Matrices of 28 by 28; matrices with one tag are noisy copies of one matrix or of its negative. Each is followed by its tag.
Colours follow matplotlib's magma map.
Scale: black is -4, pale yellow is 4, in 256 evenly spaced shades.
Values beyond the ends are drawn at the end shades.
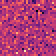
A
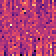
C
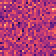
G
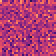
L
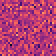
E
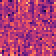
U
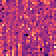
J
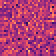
G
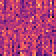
C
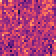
U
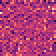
L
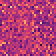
E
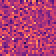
A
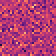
E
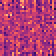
C
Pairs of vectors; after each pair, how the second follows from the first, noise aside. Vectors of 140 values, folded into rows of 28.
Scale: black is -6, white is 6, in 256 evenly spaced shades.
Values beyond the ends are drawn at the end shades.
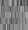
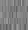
reversed, shrunk.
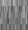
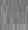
reversed, shrunk.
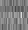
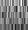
wrapped around, scaled up.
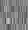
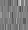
wrapped around, partly zeroed.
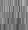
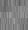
wrapped around, shrunk.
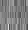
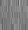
reversed, shrunk.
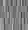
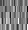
wrapped around, scaled up.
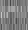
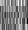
wrapped around, scaled up.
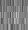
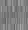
wrapped around, shrunk.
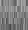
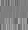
wrapped around, partly zeroed.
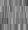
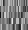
wrapped around, scaled up.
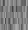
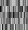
wrapped around, scaled up.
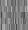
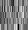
wrapped around, scaled up.
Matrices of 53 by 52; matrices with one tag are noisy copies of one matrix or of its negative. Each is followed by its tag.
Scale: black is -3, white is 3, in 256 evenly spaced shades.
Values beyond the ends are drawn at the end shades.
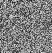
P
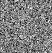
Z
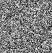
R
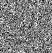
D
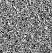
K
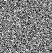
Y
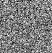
P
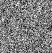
R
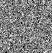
D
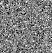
Y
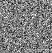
D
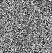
K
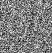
D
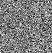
Z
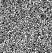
K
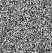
K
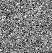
R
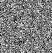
D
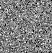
R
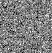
D
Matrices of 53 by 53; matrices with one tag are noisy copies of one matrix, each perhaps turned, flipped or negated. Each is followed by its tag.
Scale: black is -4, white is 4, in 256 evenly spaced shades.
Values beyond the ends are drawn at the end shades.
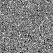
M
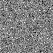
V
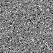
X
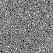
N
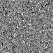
X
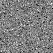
N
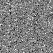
V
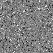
X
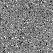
N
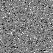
X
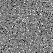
X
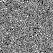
V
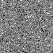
M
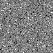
V
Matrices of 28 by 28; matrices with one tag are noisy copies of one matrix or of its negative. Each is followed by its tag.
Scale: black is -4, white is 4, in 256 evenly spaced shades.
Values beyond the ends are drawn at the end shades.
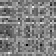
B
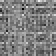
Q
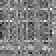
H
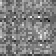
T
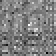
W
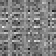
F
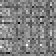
B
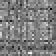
H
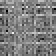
Q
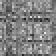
T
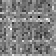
T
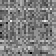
H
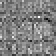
T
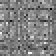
H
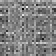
Q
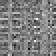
F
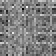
Q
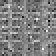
F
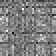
Q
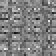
F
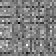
B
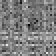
W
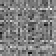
H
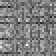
B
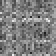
T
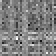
W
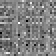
B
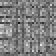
B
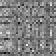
B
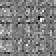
B
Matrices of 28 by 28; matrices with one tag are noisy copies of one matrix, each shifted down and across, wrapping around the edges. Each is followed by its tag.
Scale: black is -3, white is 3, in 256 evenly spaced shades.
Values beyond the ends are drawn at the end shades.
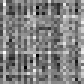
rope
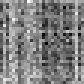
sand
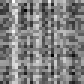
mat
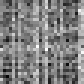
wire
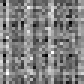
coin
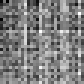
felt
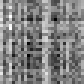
wire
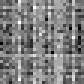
felt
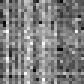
sand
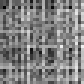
rope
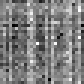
wire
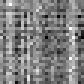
mat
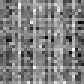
felt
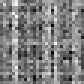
coin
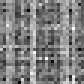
coin
